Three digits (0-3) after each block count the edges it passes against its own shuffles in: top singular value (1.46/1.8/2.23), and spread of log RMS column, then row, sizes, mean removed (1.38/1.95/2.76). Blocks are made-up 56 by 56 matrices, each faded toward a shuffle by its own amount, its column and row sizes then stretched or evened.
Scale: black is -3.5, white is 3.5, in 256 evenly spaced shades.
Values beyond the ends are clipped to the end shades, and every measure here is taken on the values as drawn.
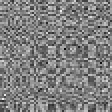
3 0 1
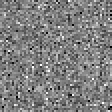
1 0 0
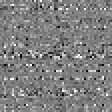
1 1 3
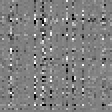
1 3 2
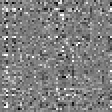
2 2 2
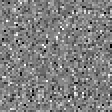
1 0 0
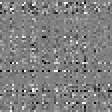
1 3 3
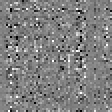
1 3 2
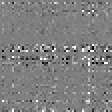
2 2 3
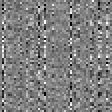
3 3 0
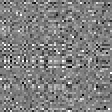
3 1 2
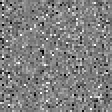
0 1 0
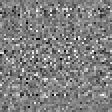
2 0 2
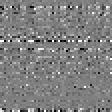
3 0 3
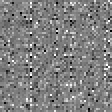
2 2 0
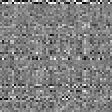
3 1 3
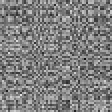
3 0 0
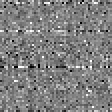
2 0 2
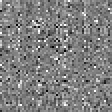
2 2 1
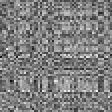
3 0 2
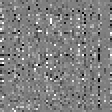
2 3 1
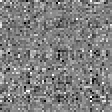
2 1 2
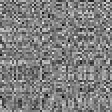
3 2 1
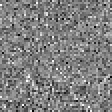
1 0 1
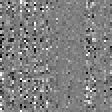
0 3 1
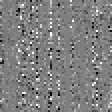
0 3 0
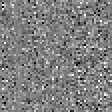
1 2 0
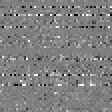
1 0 3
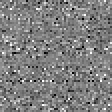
0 0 2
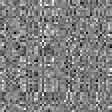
3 2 0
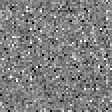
0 0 1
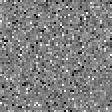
0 0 0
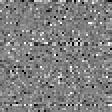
2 0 2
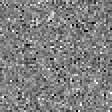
1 0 1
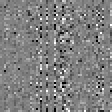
2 3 1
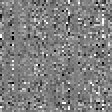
0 3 2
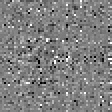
0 2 2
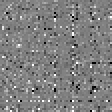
0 2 2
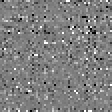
1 1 2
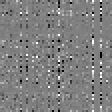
1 3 2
